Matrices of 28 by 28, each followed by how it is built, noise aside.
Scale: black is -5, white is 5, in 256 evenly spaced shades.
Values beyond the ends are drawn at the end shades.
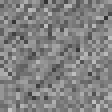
Hankel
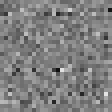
uneven rows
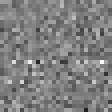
uneven rows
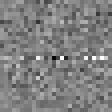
uneven rows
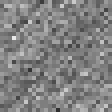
Hankel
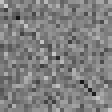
diagonal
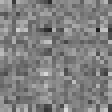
low rank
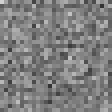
blocks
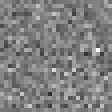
uneven rows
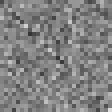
diagonal
